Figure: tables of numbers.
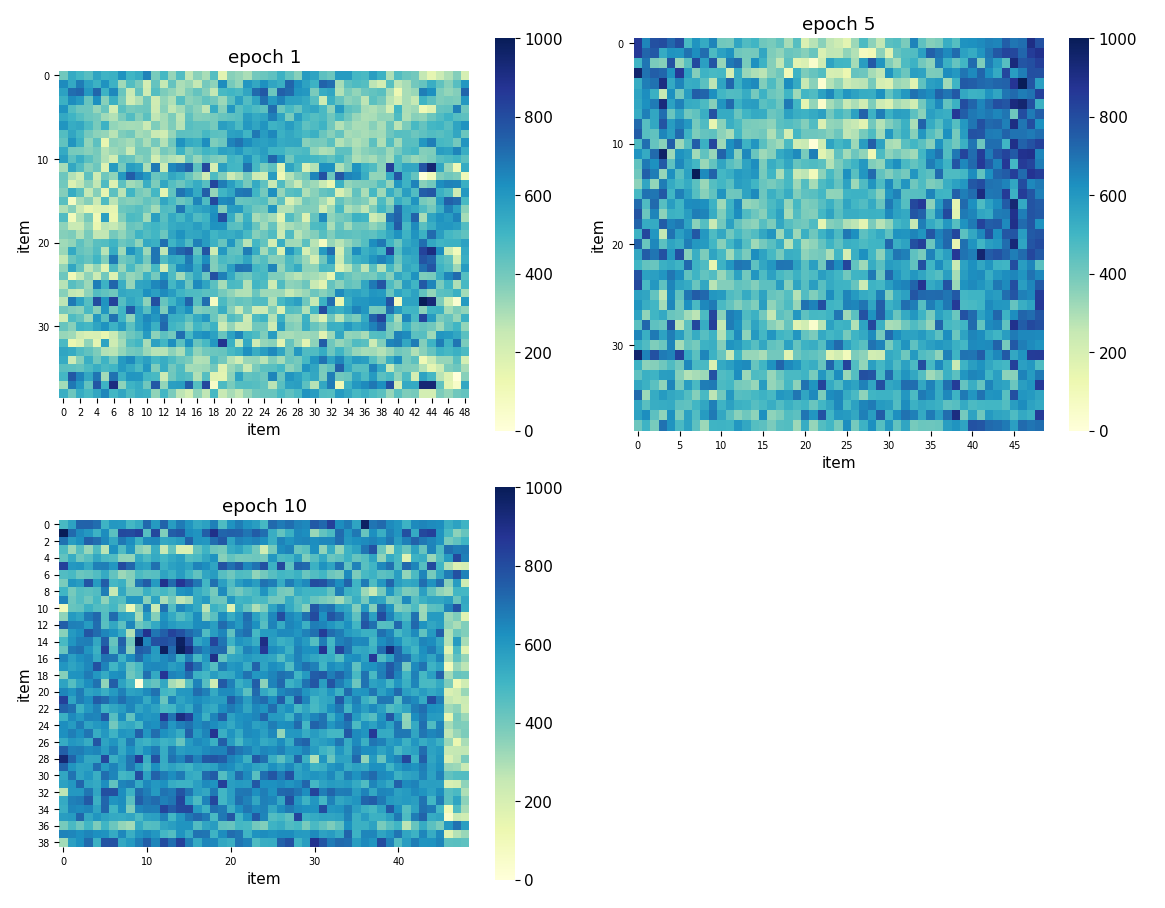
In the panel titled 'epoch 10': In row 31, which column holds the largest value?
19
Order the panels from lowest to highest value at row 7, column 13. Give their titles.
epoch 1, epoch 5, epoch 10
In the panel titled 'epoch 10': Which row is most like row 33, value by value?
30
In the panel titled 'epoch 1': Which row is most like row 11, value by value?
21
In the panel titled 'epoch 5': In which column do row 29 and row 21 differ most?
38
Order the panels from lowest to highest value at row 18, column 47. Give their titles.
epoch 10, epoch 1, epoch 5
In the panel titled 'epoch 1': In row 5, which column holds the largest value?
25
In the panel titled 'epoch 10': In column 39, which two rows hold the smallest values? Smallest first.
3, 9
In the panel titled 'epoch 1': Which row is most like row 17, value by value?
32
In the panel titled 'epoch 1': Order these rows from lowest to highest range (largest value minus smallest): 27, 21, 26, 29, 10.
26, 10, 29, 21, 27
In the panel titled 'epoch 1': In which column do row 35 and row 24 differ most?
19
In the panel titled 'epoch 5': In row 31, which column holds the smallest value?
25
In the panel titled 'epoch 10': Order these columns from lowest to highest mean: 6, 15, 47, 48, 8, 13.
48, 47, 8, 6, 13, 15
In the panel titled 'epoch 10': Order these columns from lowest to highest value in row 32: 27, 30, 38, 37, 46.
46, 37, 38, 27, 30
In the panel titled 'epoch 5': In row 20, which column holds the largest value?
45
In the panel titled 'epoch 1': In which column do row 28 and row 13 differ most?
31
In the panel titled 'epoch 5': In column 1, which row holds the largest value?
19
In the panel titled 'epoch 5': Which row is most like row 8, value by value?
18
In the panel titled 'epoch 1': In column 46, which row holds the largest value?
15
